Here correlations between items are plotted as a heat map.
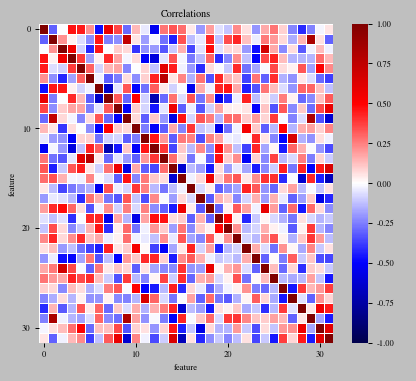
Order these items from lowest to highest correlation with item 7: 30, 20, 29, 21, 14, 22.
20, 29, 21, 30, 14, 22
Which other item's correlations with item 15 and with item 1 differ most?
28
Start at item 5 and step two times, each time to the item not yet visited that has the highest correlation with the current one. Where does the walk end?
4
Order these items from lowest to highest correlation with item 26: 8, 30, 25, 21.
25, 21, 30, 8
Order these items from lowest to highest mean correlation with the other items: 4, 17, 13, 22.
17, 22, 13, 4
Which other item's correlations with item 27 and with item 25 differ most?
11
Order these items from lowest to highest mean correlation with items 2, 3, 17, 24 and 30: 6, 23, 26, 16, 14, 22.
23, 16, 22, 26, 14, 6
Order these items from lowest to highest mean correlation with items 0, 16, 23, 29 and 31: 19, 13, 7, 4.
19, 13, 4, 7
